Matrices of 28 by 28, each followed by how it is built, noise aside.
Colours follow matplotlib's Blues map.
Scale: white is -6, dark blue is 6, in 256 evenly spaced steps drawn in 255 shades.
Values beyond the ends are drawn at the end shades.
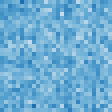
blocks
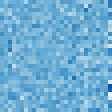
uneven columns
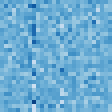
uneven columns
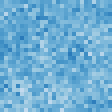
smooth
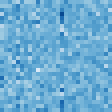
uneven columns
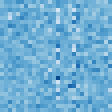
uneven columns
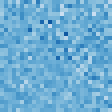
upper triangular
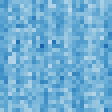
blocks
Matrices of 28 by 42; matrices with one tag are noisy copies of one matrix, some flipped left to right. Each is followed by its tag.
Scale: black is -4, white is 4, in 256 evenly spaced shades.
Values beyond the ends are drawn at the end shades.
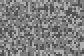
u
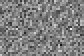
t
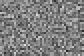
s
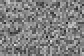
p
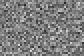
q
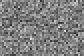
q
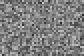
s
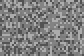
p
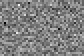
q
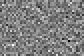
q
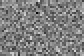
q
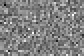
u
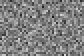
t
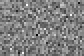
p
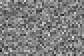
q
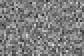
p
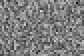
u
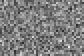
u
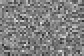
s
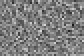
t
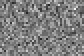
t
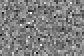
u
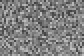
t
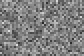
q
